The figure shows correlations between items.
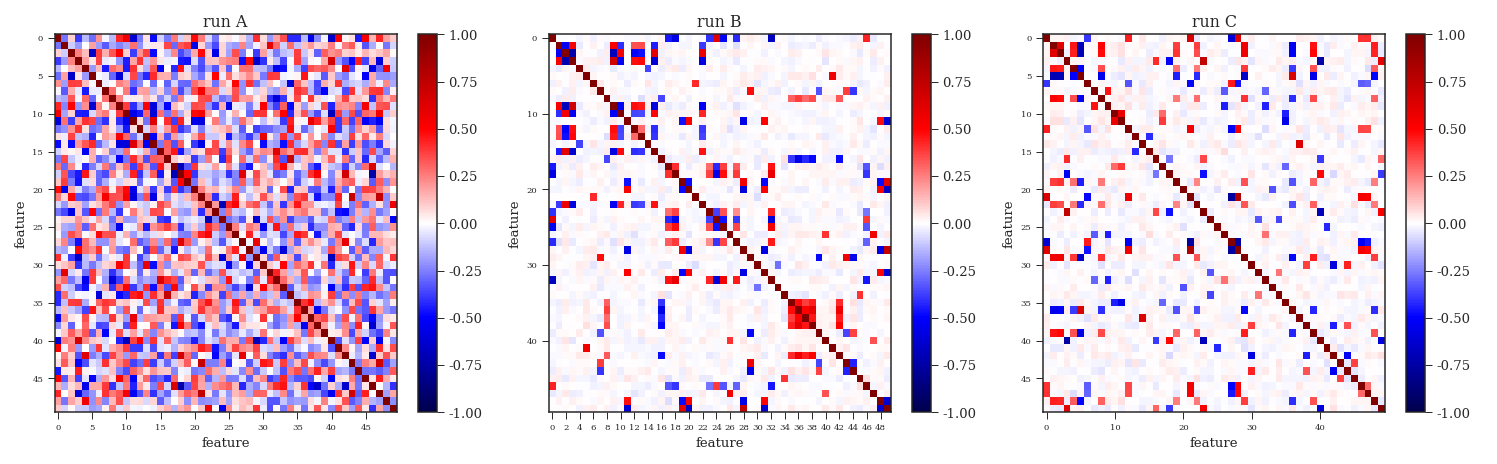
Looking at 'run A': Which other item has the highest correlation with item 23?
5
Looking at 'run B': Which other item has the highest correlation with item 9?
3
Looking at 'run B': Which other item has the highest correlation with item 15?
2
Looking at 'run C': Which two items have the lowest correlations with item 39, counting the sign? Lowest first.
5, 36
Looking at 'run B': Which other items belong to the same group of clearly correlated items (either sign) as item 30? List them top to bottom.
33
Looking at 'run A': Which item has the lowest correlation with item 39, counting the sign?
7
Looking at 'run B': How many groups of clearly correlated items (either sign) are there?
11
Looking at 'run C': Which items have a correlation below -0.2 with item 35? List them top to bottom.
10, 11, 17
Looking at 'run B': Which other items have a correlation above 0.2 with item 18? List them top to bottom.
17, 23, 25, 27, 32
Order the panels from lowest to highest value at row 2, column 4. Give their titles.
run B, run A, run C
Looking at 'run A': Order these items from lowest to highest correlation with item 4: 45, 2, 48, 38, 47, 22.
47, 22, 45, 2, 38, 48
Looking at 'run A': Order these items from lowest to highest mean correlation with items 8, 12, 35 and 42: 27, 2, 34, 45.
45, 27, 34, 2
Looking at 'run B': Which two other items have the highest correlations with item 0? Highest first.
24, 46
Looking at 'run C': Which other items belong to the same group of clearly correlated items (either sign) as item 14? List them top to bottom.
37
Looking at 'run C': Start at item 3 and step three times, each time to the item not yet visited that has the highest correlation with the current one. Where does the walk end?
16
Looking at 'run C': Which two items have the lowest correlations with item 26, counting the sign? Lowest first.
9, 7
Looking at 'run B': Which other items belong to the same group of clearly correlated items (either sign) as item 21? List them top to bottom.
6
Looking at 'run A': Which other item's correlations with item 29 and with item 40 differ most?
3
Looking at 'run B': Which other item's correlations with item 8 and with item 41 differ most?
5
